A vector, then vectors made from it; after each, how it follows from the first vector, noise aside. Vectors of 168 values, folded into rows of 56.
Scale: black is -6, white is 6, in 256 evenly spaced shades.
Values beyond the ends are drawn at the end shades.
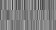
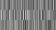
wrapped around, negated.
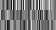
negated, scaled up.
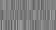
wrapped around, negated, shrunk.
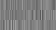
wrapped around, negated, shrunk.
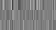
partly zeroed.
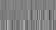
partly zeroed.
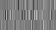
wrapped around, negated, partly zeroed.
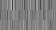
partly zeroed.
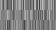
negated.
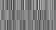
negated.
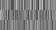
sign-scrambled.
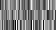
reversed, scaled up.
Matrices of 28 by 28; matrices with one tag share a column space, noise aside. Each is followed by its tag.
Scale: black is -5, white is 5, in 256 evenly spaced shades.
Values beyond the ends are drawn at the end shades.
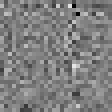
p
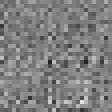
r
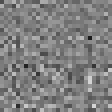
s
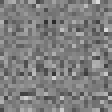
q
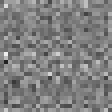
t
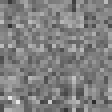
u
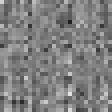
u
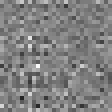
s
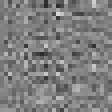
t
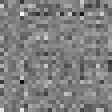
p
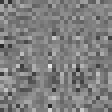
s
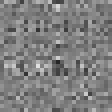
q
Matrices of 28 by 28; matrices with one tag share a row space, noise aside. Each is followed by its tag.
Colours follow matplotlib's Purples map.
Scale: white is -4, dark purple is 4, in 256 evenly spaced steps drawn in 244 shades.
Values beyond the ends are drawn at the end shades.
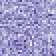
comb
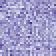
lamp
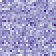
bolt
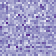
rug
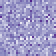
lamp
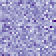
bolt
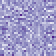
comb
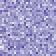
lamp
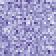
comb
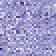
lamp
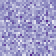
bolt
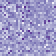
rug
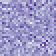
bolt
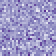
bolt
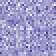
lamp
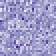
lamp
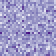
rug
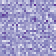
bolt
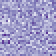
bolt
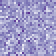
rug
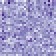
comb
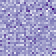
lamp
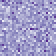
bolt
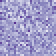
lamp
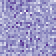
lamp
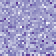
rug
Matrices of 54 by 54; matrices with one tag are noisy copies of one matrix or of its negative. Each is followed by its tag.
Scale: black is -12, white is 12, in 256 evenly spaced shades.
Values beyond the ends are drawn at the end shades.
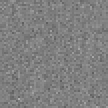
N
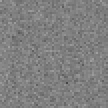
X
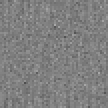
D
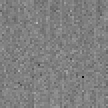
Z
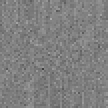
Z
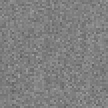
N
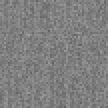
D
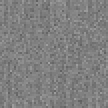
D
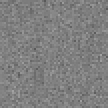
N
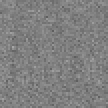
X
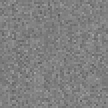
N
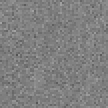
N
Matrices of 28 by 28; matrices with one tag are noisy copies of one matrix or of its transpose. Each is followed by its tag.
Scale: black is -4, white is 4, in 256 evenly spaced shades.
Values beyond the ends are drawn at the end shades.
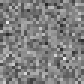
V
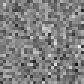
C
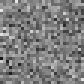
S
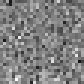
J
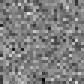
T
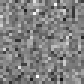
S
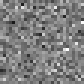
V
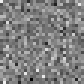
V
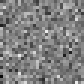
T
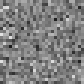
S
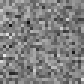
S
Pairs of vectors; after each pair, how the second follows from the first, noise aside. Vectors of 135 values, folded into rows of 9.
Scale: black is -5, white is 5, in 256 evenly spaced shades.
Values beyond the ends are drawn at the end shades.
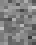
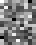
reversed, negated, scaled up.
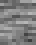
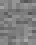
negated, shrunk.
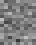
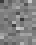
wrapped around, negated, partly zeroed.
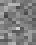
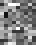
scaled up.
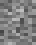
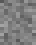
wrapped around, shrunk.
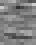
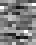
scaled up.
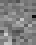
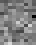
copied.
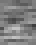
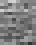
wrapped around.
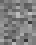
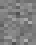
negated, shrunk.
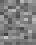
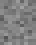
negated, shrunk.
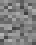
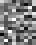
reversed, negated, scaled up.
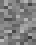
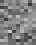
copied.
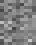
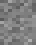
shrunk.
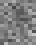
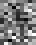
scaled up.
